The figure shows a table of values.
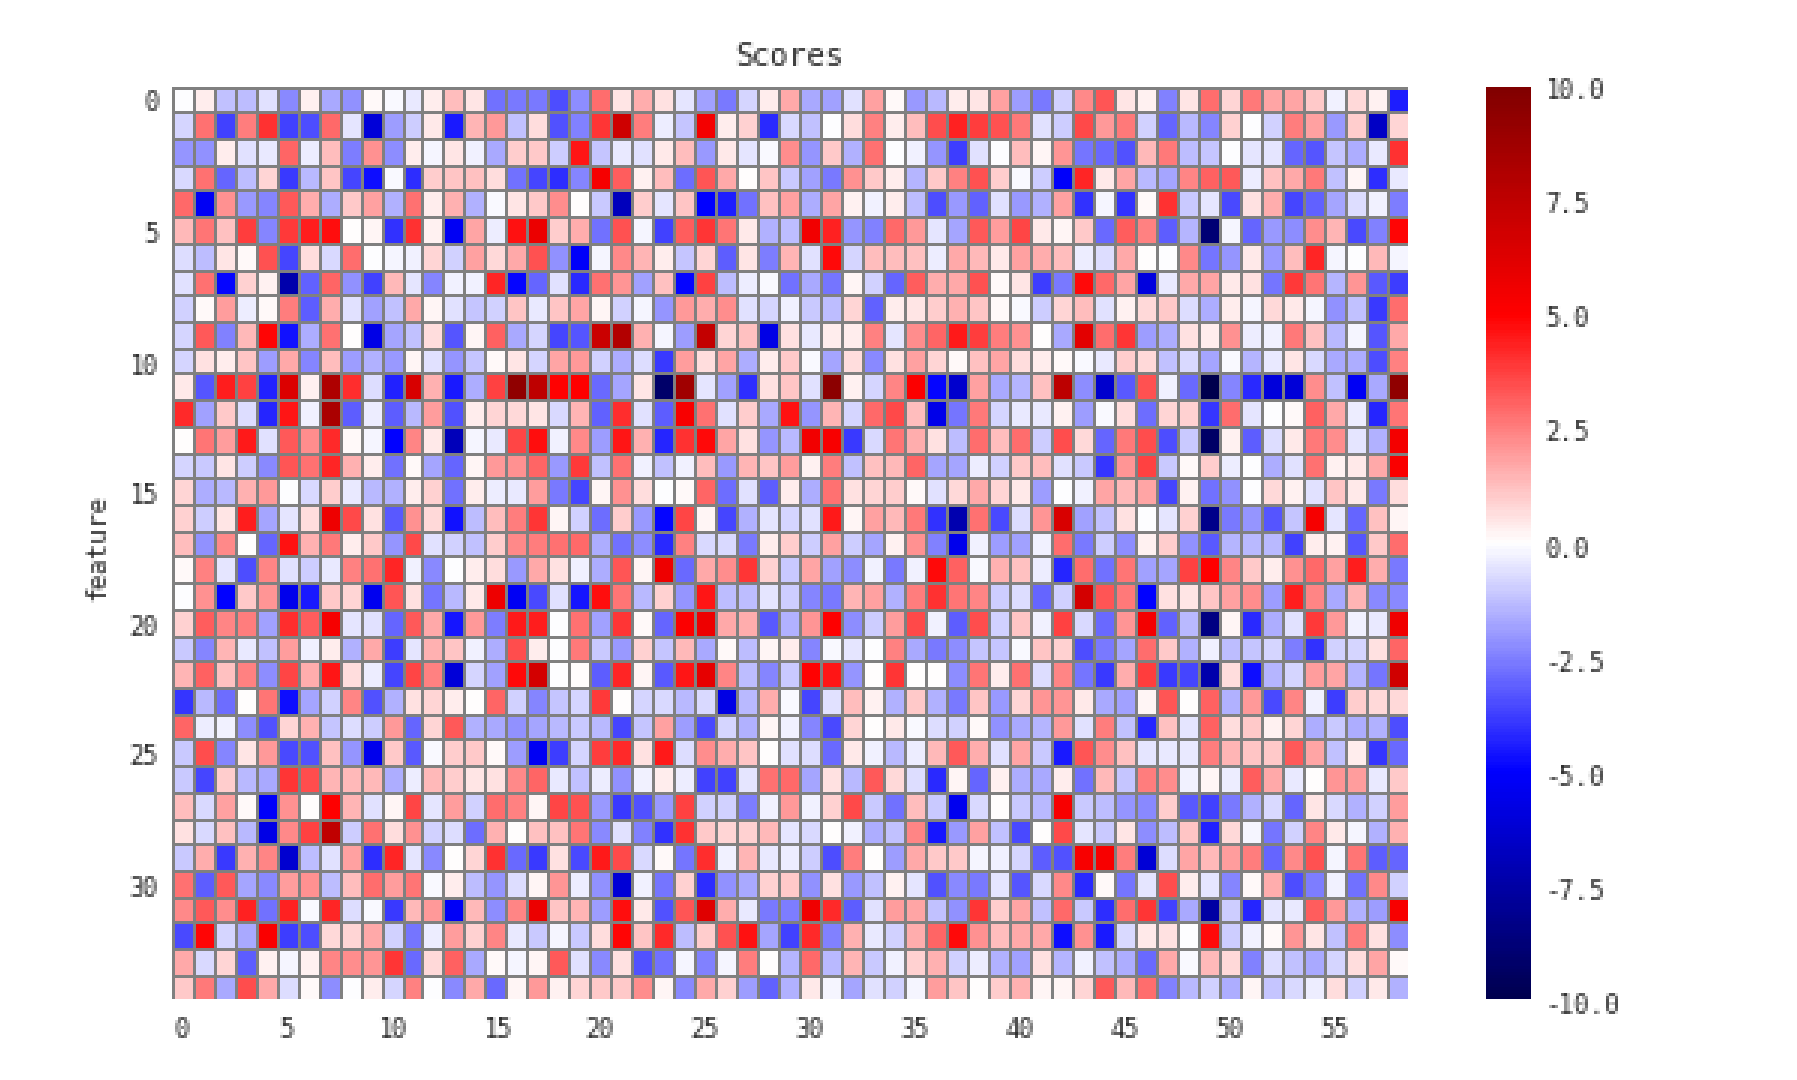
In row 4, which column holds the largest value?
47
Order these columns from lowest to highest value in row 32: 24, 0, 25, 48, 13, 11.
0, 11, 24, 48, 25, 13
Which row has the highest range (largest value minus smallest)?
11
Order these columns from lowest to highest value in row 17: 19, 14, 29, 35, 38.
14, 38, 29, 35, 19
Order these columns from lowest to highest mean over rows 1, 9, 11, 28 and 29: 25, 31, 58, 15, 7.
31, 58, 15, 25, 7
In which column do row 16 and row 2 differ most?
54
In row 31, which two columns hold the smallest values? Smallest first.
49, 13
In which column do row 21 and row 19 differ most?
43
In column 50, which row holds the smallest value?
4
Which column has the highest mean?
7
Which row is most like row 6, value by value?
15
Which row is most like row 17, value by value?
27
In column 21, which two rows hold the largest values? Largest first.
9, 1
